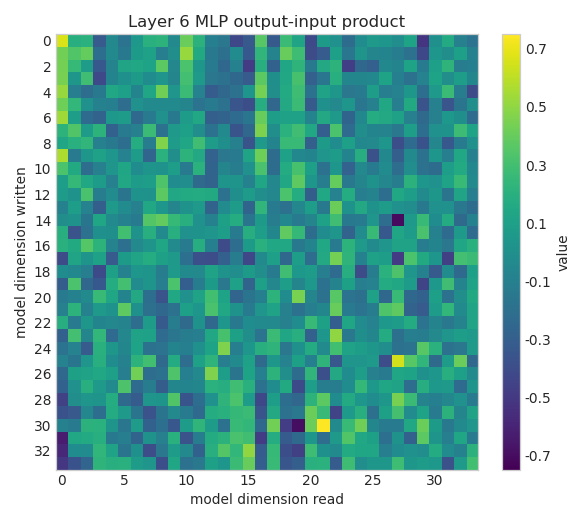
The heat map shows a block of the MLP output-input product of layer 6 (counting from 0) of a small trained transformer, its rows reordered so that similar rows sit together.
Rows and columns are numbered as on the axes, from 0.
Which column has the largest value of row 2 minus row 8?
31
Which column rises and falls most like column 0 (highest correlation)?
16
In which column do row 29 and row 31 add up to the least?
0
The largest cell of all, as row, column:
30, 21
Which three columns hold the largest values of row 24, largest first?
13, 29, 22
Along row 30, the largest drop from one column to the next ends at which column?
18
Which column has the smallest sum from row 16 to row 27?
8
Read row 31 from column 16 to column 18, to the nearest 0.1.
-0.5 0.2 -0.3
